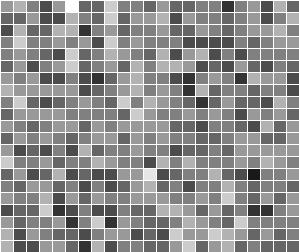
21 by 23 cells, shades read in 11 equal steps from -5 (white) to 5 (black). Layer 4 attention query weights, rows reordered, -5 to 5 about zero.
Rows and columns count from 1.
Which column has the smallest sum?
11
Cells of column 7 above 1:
6
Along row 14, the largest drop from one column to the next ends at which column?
13
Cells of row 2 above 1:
4
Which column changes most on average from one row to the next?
5
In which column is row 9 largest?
16
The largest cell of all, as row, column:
15, 20
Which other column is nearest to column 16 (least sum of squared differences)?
3
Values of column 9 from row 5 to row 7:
-2 -1 1
